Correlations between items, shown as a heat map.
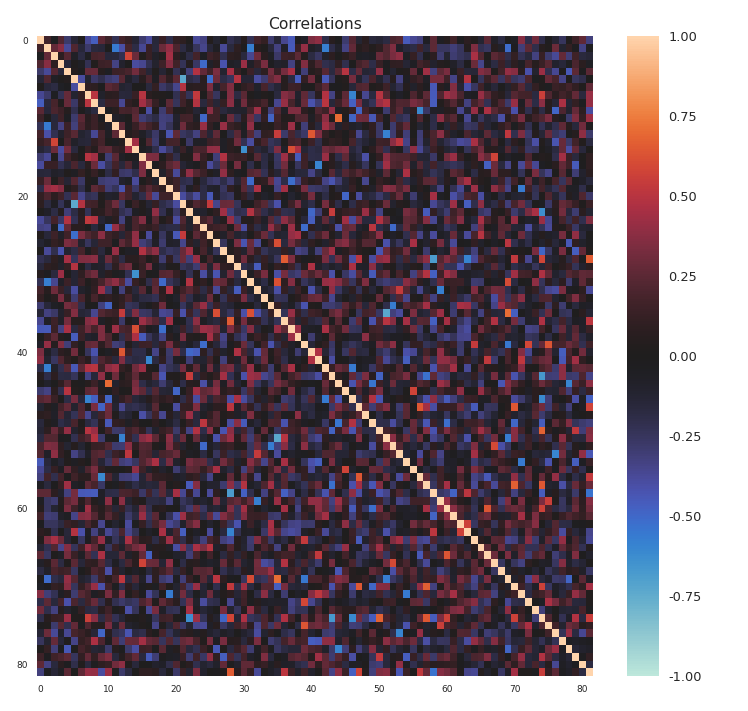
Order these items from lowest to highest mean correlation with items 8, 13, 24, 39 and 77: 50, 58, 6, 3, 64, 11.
58, 3, 6, 11, 50, 64
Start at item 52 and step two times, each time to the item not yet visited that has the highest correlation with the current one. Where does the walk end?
15
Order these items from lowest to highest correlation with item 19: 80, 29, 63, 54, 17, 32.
80, 63, 29, 17, 54, 32
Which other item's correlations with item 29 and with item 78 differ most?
26
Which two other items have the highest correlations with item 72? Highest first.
39, 75
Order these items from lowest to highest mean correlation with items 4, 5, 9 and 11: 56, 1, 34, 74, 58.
1, 56, 58, 74, 34
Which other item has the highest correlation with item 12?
40
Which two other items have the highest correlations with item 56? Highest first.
47, 81
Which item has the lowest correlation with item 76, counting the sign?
53
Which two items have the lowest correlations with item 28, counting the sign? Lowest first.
58, 63
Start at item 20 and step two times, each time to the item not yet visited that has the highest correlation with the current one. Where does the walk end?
63
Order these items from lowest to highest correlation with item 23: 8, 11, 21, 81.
11, 21, 81, 8
